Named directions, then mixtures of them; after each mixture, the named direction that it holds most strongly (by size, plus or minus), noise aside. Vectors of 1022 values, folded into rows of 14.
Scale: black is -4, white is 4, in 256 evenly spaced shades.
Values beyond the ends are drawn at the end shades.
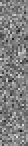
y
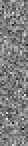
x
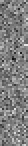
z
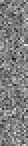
z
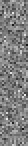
x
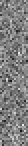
y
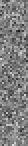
x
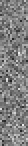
y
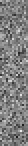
y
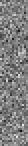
y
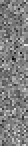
z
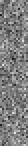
z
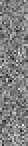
y
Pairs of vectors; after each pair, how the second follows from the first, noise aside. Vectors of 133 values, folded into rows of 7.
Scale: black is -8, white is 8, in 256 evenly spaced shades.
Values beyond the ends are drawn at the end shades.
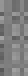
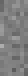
negated, partly zeroed.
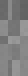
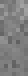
negated, partly zeroed.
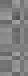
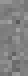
negated, partly zeroed.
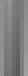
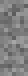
shuffled.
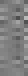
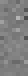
negated, partly zeroed.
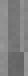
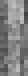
wrapped around, negated, scaled up.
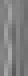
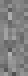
sign-scrambled.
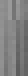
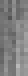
negated.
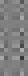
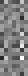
negated, scaled up.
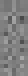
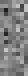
wrapped around, scaled up.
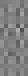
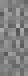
negated.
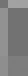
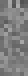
sign-scrambled.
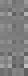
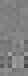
negated, partly zeroed.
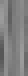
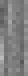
negated.
